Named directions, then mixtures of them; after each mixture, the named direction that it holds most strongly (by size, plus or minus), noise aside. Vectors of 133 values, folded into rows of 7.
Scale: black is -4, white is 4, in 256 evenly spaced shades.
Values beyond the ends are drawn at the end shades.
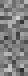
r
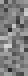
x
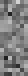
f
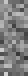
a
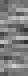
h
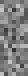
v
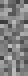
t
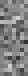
r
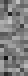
f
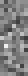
x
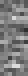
h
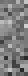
f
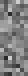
f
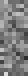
a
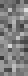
t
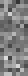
f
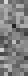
a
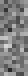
x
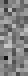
x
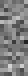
r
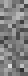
r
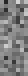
x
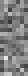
f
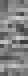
h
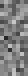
t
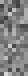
v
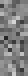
r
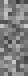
t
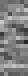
h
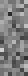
a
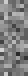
a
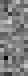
f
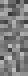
t
